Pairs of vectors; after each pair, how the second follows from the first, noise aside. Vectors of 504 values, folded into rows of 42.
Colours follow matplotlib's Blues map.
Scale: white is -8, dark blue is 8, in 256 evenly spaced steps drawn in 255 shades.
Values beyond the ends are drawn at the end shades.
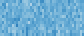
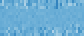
reversed, partly zeroed.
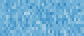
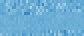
negated, partly zeroed.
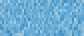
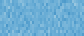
reversed, negated, shrunk.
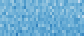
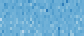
reversed, partly zeroed.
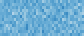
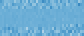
negated, partly zeroed.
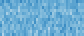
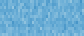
reversed, negated, shrunk.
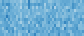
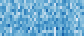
reversed, negated, scaled up.
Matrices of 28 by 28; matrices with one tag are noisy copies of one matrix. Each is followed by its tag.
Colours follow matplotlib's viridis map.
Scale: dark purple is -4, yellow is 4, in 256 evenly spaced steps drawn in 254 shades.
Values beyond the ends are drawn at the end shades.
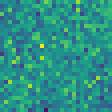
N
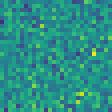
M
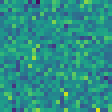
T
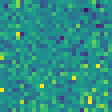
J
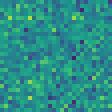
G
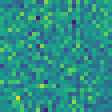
N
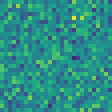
G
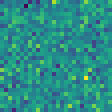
T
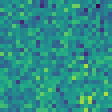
J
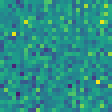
N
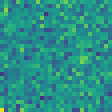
M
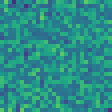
M
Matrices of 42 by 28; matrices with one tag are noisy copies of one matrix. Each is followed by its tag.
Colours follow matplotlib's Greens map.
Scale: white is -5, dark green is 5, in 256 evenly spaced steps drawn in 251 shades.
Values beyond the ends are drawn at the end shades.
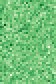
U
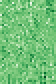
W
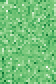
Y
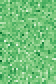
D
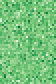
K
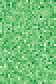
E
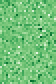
E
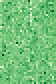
W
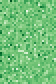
D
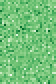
U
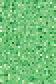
E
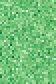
D
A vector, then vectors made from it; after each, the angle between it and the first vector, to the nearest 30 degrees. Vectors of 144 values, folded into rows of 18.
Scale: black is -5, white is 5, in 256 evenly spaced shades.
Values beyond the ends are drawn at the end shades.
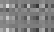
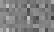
30 degrees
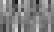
90 degrees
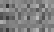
150 degrees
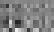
120 degrees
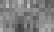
60 degrees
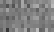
150 degrees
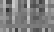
60 degrees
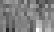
120 degrees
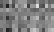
150 degrees
